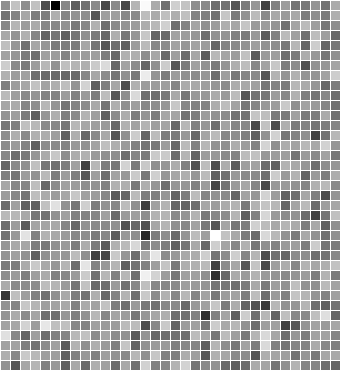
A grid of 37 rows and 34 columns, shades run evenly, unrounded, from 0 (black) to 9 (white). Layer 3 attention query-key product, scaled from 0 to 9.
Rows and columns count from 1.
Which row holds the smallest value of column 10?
26
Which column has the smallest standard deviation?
2
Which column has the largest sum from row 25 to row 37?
9
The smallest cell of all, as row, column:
1, 6
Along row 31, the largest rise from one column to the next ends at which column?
28
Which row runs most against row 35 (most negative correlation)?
27
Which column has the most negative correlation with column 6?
15
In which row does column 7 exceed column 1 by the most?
30
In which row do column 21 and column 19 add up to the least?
32
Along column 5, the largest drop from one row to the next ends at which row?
34
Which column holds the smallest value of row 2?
10
